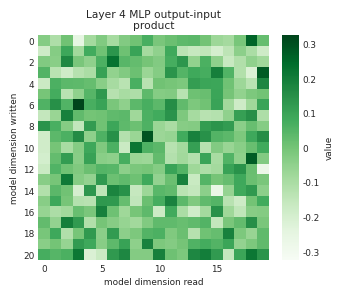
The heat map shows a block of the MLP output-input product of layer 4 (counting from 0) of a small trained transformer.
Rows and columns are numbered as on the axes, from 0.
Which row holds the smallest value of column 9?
4
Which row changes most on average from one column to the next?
14
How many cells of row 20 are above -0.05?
17
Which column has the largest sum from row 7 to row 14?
18
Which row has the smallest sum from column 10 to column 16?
1
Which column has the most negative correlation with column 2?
15
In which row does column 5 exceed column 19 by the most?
12
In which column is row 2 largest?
6
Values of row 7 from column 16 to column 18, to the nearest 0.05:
-0.05 0.1 0.15
